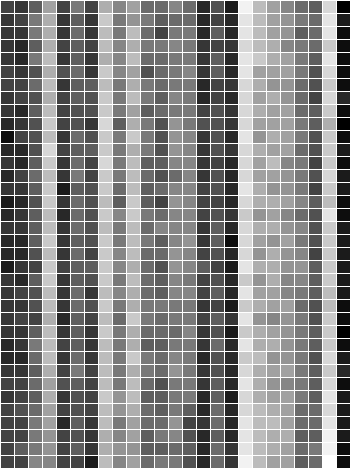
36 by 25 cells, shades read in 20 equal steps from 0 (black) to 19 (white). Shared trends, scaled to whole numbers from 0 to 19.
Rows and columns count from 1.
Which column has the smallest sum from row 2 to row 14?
25
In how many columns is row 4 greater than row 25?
8
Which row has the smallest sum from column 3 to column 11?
36
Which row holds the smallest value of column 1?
11
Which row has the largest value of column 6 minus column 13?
14
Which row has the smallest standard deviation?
29
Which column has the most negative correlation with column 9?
4
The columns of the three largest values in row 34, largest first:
24, 18, 19
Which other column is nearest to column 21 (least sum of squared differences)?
20
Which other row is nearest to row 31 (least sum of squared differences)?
32
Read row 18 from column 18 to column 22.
16 13 13 11 10
